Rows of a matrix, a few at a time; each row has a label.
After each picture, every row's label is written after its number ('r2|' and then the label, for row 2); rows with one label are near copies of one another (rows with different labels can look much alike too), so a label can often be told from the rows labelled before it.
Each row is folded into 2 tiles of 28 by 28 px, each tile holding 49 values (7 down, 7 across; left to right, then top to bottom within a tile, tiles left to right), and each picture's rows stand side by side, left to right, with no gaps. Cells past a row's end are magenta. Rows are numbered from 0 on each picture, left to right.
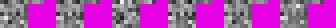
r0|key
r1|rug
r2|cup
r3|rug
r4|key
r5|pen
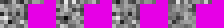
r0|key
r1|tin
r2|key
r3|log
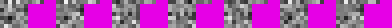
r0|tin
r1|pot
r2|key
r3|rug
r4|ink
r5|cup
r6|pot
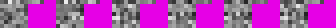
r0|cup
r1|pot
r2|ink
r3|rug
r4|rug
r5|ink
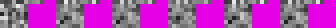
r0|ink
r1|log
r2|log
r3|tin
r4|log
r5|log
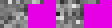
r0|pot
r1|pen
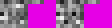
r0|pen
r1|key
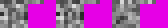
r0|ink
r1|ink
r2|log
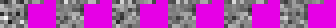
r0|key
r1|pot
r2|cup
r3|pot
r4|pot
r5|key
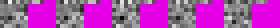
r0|pot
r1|pot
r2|tin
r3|tin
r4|key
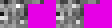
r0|pen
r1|pen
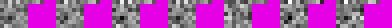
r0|tin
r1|cup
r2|tin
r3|tin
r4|ink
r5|cup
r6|pot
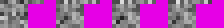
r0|rug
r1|log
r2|log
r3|log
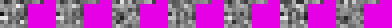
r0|pen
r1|pen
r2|cup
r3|ink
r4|key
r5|ink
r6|tin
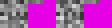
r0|rug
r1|ink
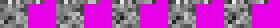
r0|log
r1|pot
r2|cup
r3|log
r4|cup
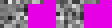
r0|pot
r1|ink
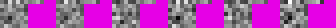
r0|tin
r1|cup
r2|key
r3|tin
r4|ink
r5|cup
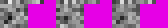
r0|cup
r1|tin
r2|log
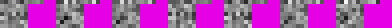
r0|rug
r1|log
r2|log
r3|ink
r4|rug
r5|log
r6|cup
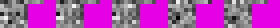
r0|key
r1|pen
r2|pen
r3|cup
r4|tin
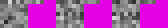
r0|log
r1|ink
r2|rug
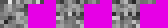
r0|log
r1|rug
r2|rug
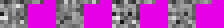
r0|pen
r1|log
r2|key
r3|key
